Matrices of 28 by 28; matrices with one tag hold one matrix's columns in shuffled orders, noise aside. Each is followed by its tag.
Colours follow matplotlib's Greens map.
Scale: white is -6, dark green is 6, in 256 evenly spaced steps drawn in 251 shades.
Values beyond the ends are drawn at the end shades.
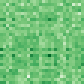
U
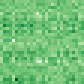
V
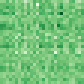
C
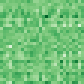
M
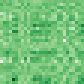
V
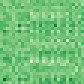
V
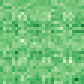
V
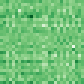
M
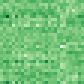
M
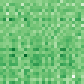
U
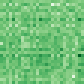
U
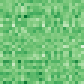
M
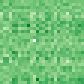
V
